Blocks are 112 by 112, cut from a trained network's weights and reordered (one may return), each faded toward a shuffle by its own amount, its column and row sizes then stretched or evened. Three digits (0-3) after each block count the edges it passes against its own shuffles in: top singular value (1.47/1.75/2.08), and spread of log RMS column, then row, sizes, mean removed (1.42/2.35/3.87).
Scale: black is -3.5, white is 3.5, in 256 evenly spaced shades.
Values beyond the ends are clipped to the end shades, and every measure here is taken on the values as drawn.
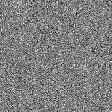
2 0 0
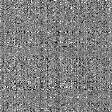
2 1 2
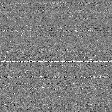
2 0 2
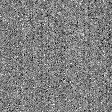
0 0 0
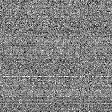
2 0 1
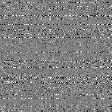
3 2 3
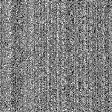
3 1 0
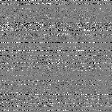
1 1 3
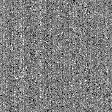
1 1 0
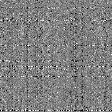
2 1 2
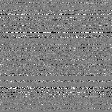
2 0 3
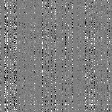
1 3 1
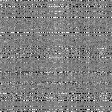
3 0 3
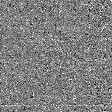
0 1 0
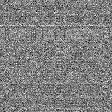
2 0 0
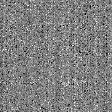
1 1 1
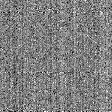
2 0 1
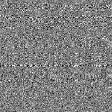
3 0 2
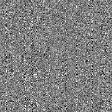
1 2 1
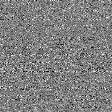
1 0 2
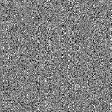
2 2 0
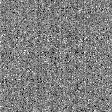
0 0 1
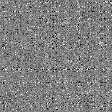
0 1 2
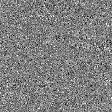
1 0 1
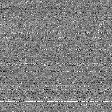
2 0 2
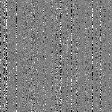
2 3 0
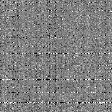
2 1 2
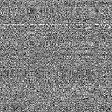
3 1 1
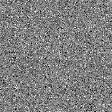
0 1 1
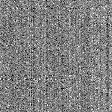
2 0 1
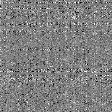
1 1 2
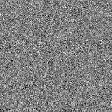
1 0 1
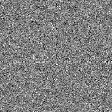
1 1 0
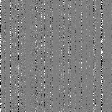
2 3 0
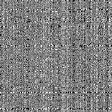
3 1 2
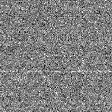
2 1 0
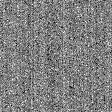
1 0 0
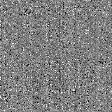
0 1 1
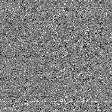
0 1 1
